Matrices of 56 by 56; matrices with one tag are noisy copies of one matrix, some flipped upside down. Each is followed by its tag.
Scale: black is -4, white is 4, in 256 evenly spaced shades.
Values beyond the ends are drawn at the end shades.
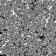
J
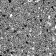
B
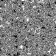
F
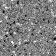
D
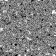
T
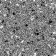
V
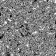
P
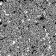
J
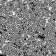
J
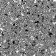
V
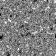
P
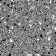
B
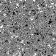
V
